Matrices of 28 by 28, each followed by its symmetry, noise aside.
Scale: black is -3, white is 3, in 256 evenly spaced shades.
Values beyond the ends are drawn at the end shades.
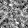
same after a half turn.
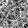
symmetric.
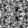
mirrored top to bottom.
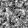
antisymmetric.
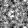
mirrored top to bottom.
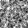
symmetric.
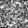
same after a half turn.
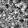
symmetric across the other diagonal.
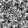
symmetric.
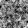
symmetric.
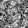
same after a half turn.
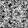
mirrored top to bottom.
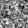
antisymmetric.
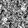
same after a half turn.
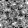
same after a half turn.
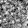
no symmetry.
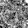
symmetric across the other diagonal.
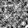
symmetric.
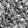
symmetric across the other diagonal.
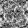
same after a half turn.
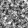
symmetric across the other diagonal.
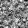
same after a half turn.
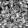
no symmetry.
